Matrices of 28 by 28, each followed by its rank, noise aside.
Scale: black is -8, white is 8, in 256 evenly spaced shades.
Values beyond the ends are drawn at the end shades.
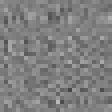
four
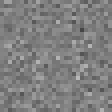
eight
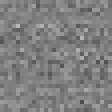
six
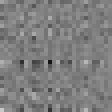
two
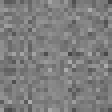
four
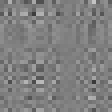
two
